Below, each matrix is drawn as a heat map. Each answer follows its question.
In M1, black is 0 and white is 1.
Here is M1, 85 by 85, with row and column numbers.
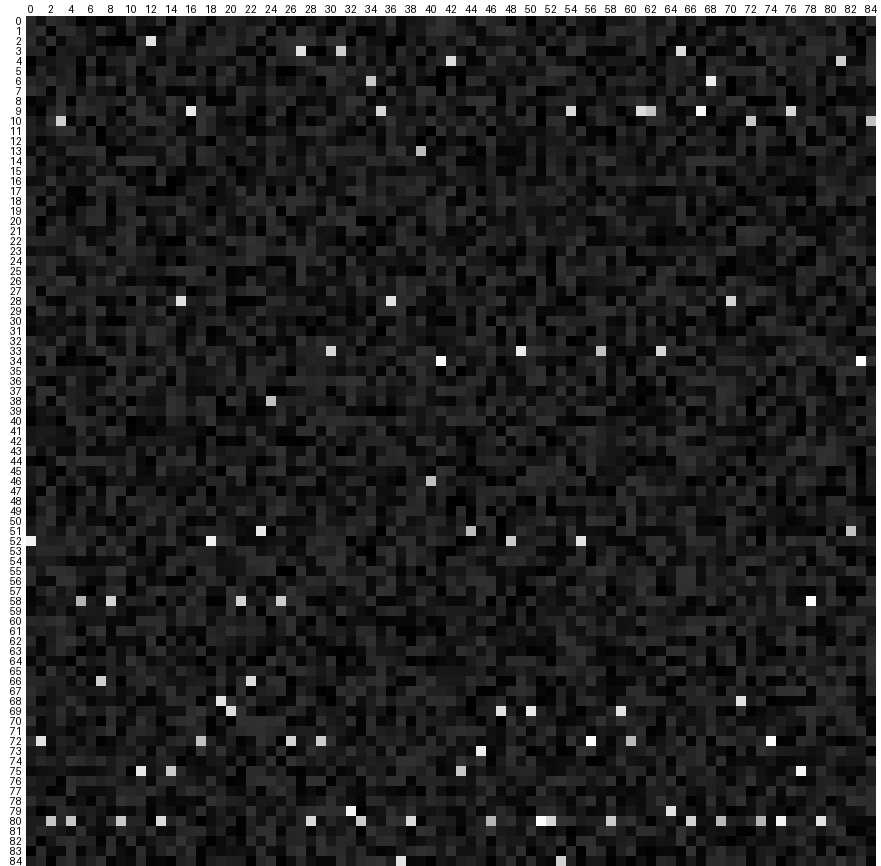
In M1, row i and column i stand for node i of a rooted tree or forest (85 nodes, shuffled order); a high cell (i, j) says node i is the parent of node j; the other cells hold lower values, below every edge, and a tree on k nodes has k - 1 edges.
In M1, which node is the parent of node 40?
46
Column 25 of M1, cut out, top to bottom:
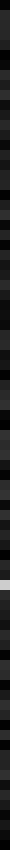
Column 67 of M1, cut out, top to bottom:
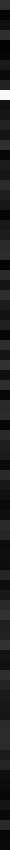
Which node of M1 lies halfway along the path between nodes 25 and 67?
80
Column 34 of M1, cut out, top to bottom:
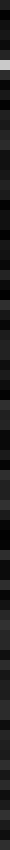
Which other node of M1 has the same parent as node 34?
68
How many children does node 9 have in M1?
7
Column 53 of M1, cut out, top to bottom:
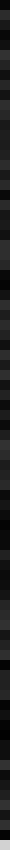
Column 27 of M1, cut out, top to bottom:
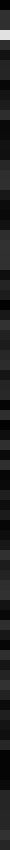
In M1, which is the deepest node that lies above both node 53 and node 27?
10
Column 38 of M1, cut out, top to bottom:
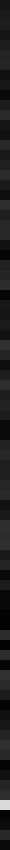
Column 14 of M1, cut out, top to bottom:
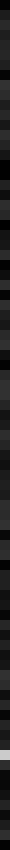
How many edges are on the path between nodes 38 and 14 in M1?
3
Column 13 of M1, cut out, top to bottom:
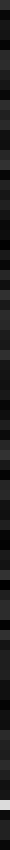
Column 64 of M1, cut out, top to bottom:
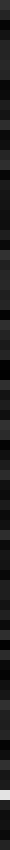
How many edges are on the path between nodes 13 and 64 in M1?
3
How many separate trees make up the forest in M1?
3
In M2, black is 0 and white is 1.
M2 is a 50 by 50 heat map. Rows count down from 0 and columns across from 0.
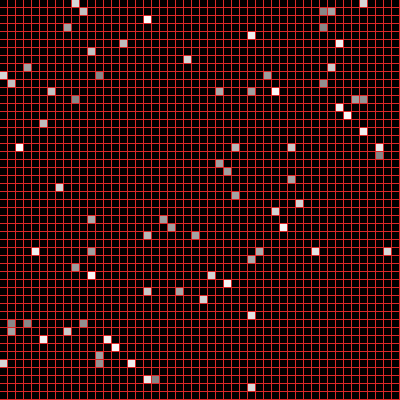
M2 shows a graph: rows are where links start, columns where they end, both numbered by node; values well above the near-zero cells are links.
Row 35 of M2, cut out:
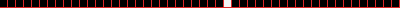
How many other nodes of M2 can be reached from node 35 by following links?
2
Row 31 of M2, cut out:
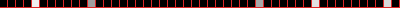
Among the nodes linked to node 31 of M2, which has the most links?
node 11
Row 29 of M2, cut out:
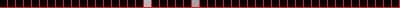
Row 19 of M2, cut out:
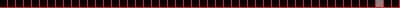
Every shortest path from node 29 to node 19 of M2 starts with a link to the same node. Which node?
node 18
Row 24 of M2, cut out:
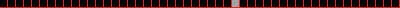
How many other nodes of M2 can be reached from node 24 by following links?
7
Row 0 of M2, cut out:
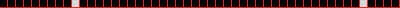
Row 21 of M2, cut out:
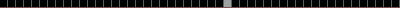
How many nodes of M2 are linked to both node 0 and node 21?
0
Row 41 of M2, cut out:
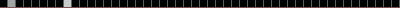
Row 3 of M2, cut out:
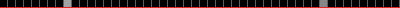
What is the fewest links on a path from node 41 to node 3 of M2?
2
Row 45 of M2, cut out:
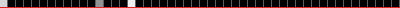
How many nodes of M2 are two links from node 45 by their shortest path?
2
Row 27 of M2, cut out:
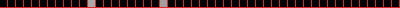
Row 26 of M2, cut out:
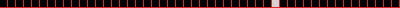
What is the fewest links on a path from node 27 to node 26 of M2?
3
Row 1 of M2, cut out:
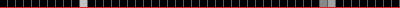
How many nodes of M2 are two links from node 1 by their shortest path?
2
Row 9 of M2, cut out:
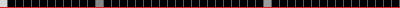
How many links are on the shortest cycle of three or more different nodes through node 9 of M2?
4
